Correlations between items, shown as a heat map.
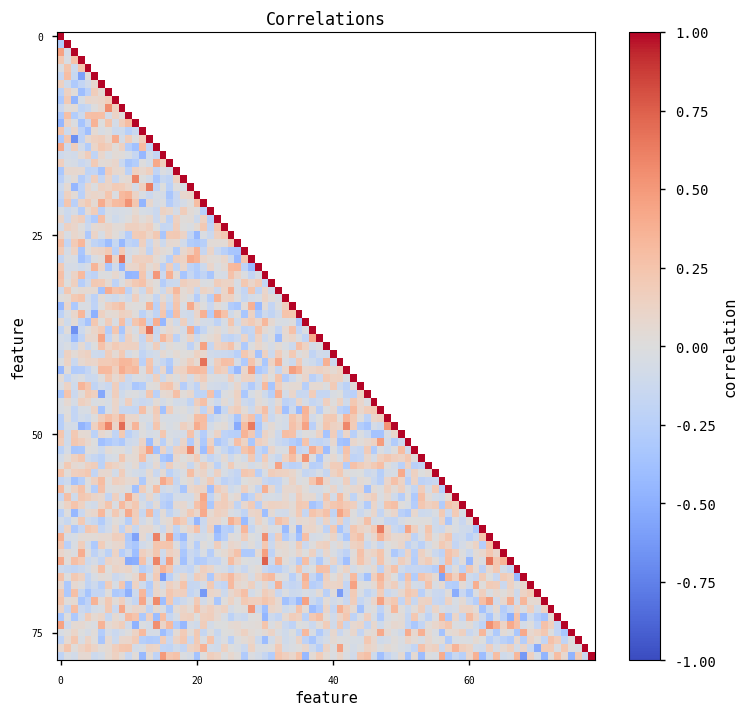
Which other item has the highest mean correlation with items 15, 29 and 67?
56
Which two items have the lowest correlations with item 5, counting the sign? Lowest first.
3, 35
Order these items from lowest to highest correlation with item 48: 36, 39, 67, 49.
67, 39, 36, 49
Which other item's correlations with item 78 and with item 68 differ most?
15
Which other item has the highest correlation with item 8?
13
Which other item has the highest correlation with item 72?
28
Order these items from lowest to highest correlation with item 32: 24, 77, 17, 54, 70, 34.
70, 34, 24, 77, 17, 54
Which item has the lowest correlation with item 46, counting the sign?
50
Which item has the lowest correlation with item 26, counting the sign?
49
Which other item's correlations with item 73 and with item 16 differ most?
66
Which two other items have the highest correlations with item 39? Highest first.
21, 41
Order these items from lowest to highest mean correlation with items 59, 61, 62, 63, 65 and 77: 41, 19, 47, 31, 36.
31, 19, 41, 36, 47
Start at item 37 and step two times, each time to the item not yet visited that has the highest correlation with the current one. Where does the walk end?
19
